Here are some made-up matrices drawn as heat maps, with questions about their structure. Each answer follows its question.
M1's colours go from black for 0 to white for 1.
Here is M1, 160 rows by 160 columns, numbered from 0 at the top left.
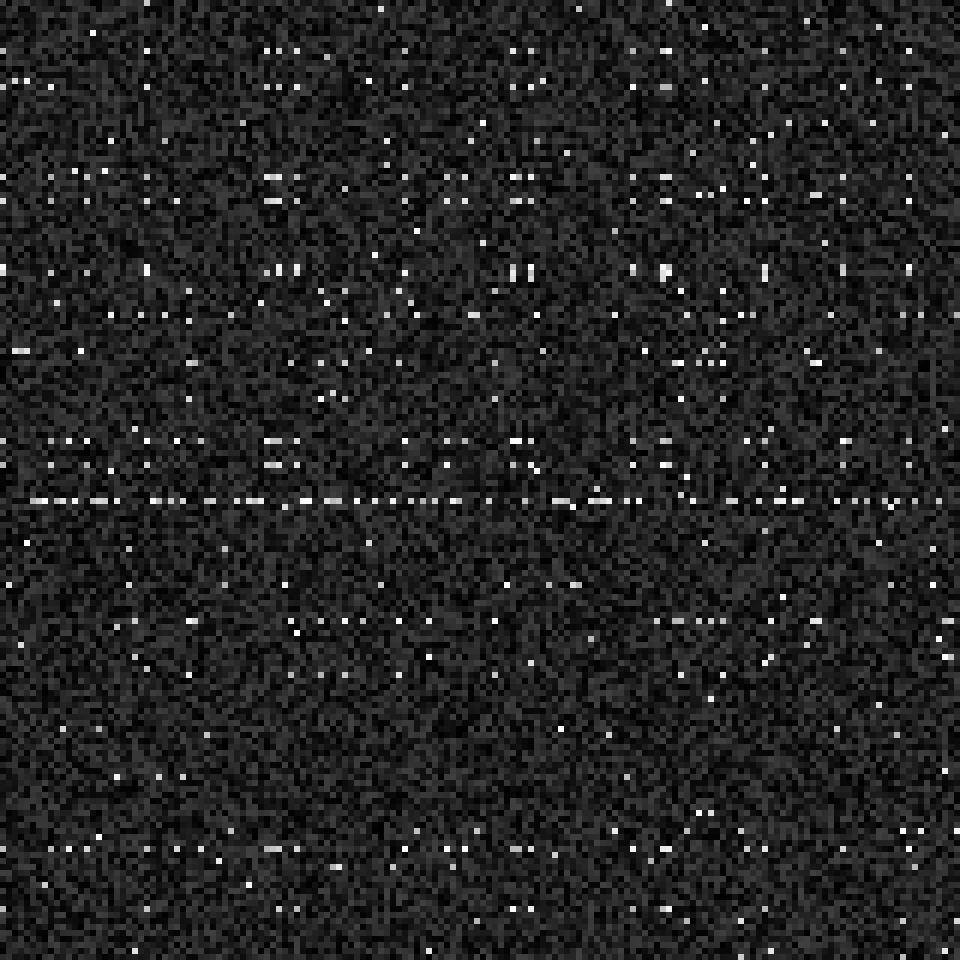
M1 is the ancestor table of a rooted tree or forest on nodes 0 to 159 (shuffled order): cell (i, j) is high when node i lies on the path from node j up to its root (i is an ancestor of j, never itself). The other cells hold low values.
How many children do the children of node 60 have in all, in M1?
3
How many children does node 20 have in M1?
4
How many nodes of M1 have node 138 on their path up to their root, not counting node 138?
9
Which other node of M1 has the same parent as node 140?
151
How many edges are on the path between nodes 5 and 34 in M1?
3
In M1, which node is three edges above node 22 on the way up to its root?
109
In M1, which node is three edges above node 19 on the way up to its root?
83
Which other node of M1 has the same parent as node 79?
159
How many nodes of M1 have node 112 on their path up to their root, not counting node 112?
8
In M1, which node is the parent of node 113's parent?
66
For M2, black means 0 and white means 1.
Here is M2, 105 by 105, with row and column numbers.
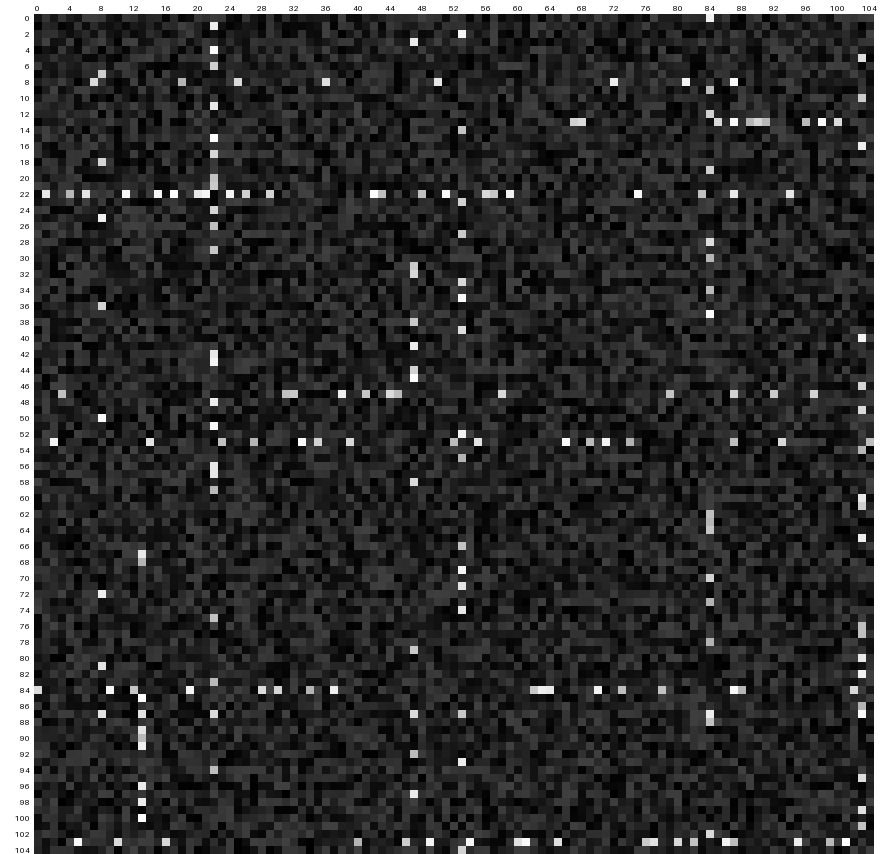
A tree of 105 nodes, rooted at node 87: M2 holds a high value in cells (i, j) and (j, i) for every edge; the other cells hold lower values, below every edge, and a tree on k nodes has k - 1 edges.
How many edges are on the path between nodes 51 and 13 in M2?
3
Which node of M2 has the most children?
22
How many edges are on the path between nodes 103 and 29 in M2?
3
